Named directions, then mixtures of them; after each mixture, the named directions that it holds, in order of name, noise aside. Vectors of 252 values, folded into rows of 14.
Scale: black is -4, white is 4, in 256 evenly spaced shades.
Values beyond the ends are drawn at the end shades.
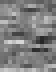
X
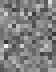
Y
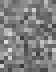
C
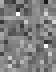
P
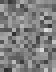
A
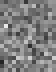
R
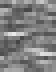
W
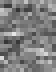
W, Y.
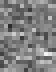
R, W.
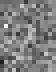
R.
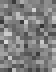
A, C, P.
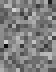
Y.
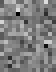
P.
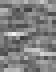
W.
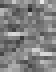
W.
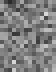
A, P, R.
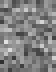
C, R, W.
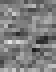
R, X.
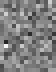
Y.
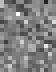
P.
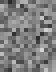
A.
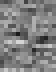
R, X.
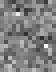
P, X, Y.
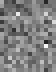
P.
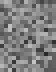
A, R, W.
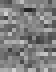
A, W, X.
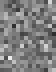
C, P, Y.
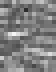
W.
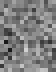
C.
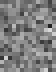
A, C, Y.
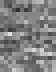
A, P, W.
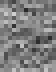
A, X, Y.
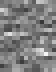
A, W.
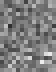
P, R, W.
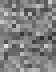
X, Y.
